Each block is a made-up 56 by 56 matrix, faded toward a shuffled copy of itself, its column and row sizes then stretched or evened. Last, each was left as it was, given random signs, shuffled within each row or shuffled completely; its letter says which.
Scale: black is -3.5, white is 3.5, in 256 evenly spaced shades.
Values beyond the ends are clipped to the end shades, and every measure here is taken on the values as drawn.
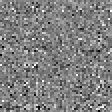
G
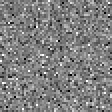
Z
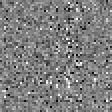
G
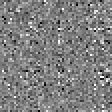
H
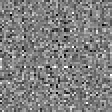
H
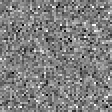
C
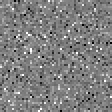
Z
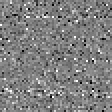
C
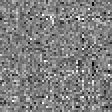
H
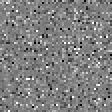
C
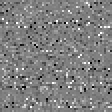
C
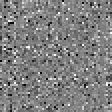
H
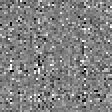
G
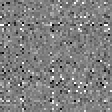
H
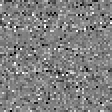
C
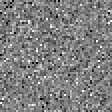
Z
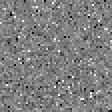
Z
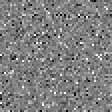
C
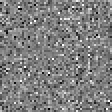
G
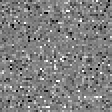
C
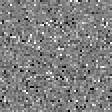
C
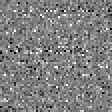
C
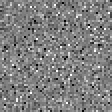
Z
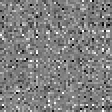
H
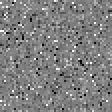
Z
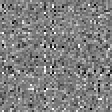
H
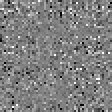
H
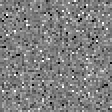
Z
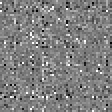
H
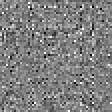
H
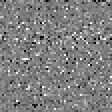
C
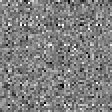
H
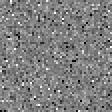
Z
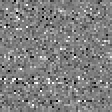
C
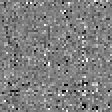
G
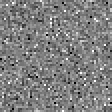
Z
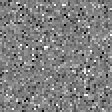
Z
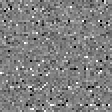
C
